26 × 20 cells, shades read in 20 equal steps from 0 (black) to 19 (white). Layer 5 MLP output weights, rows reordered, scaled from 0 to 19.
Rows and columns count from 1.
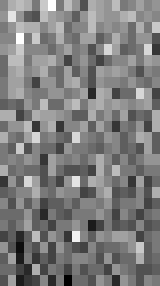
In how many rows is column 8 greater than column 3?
9
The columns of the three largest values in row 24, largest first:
18, 2, 14
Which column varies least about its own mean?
16
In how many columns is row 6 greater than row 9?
10
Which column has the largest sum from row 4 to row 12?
3
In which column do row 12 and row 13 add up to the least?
8
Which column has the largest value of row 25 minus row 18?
15
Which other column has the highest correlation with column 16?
12
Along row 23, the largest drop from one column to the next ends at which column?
19
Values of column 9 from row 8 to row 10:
12 9 12
